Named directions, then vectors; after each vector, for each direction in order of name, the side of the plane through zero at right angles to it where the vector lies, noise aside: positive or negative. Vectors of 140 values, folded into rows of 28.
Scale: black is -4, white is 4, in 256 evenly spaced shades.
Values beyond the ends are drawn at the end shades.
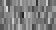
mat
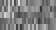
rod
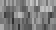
negative, negative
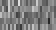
negative, positive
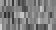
negative, negative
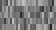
positive, positive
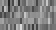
positive, negative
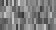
positive, positive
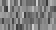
negative, positive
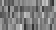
positive, negative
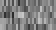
negative, negative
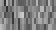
negative, negative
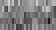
negative, positive
